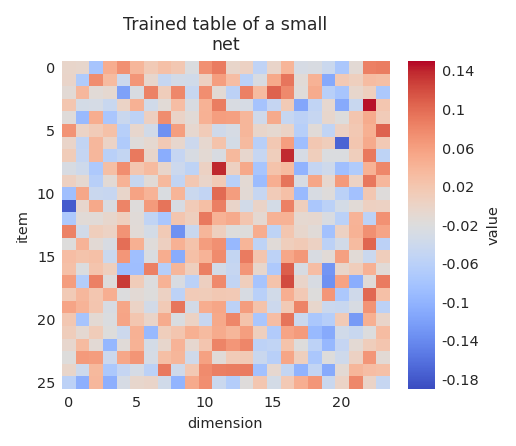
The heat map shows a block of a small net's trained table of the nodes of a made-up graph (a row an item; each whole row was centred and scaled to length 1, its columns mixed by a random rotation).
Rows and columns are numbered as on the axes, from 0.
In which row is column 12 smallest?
14
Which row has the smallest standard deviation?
18
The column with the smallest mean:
19
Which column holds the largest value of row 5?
23
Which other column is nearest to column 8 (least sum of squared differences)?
1
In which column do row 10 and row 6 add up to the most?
11
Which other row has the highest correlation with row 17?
20
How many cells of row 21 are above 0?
14
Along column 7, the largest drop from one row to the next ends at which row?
5
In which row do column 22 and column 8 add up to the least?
15
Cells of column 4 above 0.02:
11
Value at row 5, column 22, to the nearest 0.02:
0.04
